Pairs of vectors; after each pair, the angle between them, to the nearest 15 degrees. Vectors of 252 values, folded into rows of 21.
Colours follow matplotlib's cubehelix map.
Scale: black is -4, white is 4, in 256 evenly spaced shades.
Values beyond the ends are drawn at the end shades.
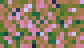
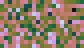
150 degrees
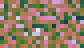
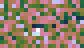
15 degrees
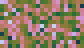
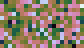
135 degrees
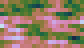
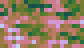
30 degrees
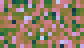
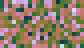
165 degrees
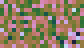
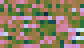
45 degrees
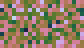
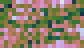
45 degrees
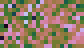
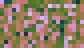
90 degrees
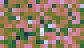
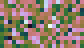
75 degrees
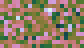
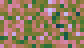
30 degrees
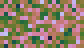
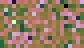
75 degrees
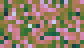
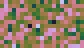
135 degrees
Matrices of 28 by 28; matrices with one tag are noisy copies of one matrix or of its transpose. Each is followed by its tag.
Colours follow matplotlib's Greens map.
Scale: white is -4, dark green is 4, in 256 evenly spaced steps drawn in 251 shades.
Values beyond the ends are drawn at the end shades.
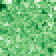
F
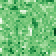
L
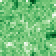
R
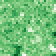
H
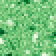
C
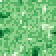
R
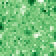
C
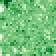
F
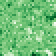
H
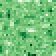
L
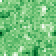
R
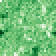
R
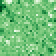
F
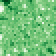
F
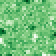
C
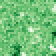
H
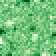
C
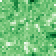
R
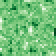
L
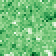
H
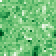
R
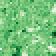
H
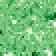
H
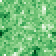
R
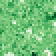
H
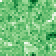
R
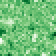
C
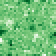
C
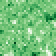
H
